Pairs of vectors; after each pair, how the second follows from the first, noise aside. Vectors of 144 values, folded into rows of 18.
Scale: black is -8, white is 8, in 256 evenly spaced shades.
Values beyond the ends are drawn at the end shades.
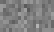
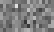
reversed, scaled up.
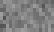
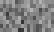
wrapped around, scaled up.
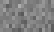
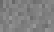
reversed, shrunk.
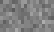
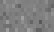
reversed, partly zeroed.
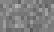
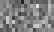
reversed, scaled up.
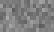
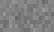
wrapped around, shrunk.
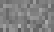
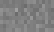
wrapped around, shrunk.
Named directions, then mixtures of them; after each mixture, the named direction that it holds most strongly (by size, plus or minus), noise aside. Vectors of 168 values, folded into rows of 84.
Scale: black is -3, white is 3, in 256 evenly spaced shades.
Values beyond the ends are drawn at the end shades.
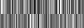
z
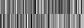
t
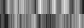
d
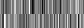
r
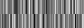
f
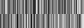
t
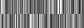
z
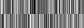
z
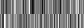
r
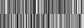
t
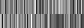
t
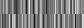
f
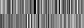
z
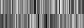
z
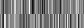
r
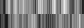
d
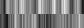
d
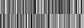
t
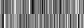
r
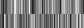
r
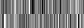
r
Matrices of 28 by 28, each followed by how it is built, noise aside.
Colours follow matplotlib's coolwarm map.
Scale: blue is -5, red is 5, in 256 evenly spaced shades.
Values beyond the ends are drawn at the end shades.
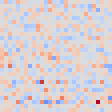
uneven rows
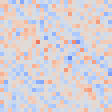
Toeplitz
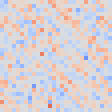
Toeplitz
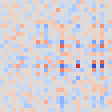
low rank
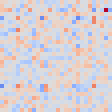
low rank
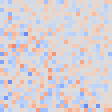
lower triangular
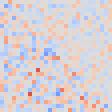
lower triangular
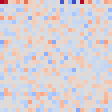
uneven rows
